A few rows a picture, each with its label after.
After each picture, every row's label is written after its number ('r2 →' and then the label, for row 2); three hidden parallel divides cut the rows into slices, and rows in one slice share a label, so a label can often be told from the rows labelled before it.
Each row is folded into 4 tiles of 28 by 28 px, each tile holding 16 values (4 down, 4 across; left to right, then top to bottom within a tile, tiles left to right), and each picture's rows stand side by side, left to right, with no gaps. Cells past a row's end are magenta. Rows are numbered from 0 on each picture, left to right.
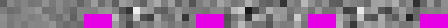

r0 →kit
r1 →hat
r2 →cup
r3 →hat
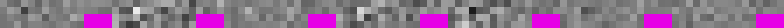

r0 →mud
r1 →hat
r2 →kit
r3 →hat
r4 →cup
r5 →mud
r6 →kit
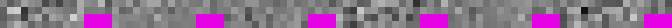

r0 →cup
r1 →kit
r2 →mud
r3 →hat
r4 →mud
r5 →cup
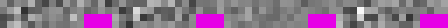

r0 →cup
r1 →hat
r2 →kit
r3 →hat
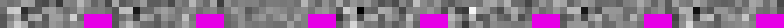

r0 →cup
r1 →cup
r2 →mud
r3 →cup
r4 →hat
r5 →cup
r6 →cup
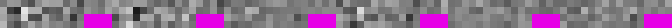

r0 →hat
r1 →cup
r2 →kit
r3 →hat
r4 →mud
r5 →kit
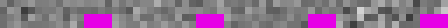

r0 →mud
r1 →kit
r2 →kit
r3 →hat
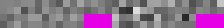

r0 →mud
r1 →hat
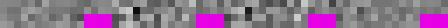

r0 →kit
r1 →cup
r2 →cup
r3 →mud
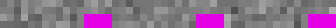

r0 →kit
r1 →mud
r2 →kit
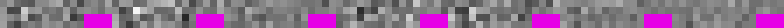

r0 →hat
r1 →hat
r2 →kit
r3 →cup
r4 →hat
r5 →kit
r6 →kit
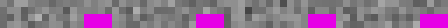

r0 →mud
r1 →kit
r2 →mud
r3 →kit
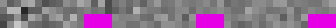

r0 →cup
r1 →kit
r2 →kit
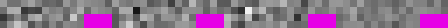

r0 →cup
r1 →cup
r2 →hat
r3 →mud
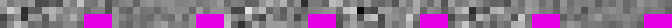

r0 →cup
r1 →kit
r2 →hat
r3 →cup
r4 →cup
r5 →mud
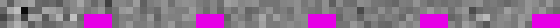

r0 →cup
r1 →mud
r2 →mud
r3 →mud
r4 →mud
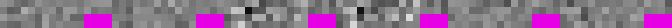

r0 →kit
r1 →kit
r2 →cup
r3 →cup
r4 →mud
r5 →mud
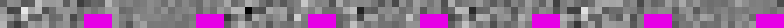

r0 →hat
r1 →kit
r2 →cup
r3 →cup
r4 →cup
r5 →hat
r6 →mud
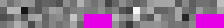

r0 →cup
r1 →hat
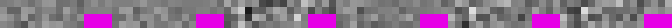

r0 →kit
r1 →mud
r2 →cup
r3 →mud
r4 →hat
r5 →hat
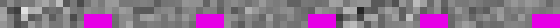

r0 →hat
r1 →mud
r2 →kit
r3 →cup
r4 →mud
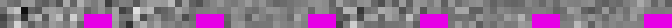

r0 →cup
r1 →hat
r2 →mud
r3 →cup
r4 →mud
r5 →mud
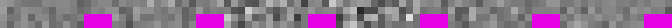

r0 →kit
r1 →kit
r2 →hat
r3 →cup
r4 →kit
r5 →mud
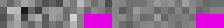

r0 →cup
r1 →kit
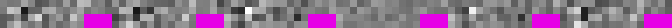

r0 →cup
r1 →cup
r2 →hat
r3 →kit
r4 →hat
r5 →cup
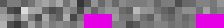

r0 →hat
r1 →kit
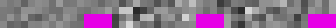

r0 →kit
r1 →cup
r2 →hat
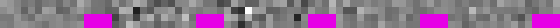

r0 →mud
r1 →cup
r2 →hat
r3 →kit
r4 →kit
